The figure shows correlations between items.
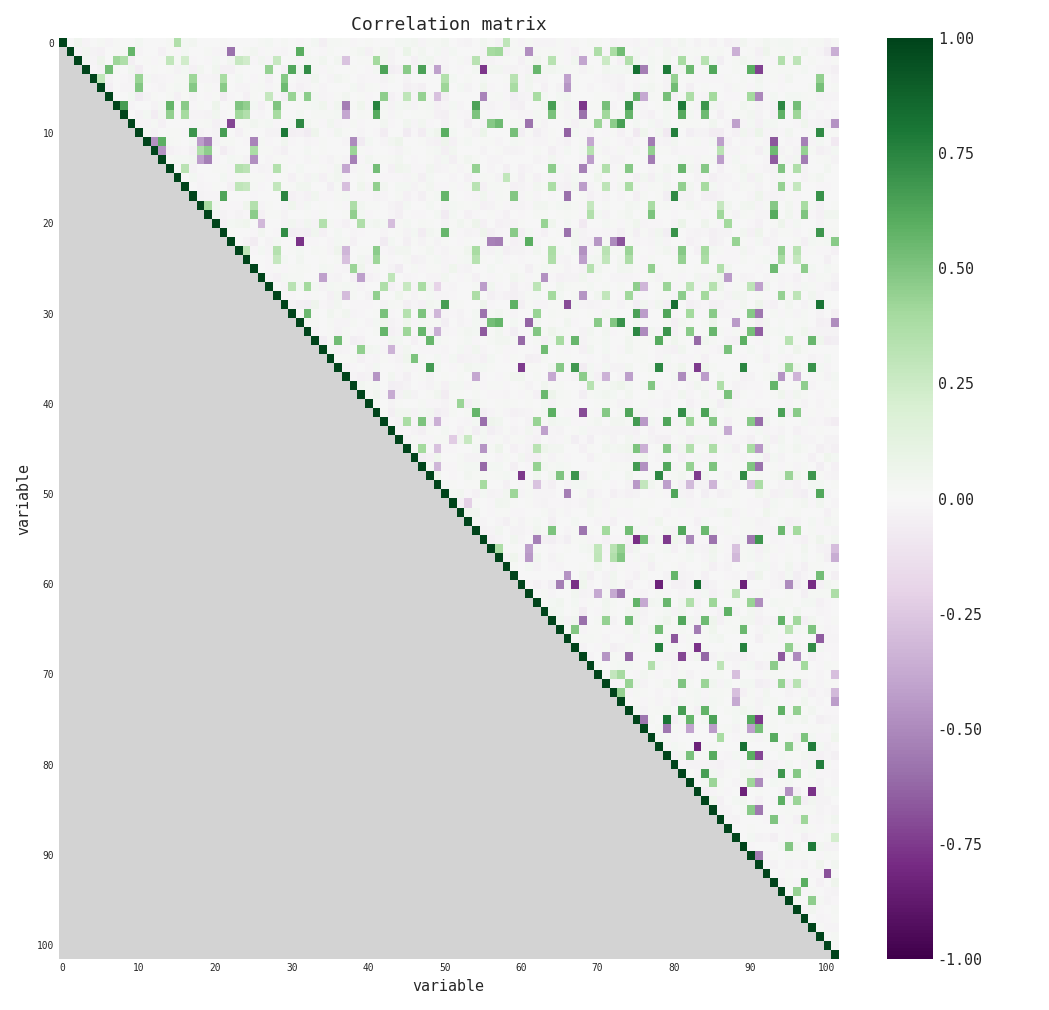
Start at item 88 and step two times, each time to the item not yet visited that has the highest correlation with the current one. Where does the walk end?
61
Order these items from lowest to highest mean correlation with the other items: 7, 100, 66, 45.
66, 100, 45, 7
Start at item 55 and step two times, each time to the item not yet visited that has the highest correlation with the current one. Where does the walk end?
76
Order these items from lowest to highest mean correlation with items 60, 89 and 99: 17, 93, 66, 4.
66, 93, 4, 17
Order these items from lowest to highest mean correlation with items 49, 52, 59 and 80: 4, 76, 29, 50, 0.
0, 76, 4, 50, 29
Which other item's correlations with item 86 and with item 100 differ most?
92
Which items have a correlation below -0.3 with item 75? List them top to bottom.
49, 55, 76, 91
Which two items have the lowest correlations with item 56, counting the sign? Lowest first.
22, 61
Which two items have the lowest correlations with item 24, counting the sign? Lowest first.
68, 37
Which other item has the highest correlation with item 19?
93
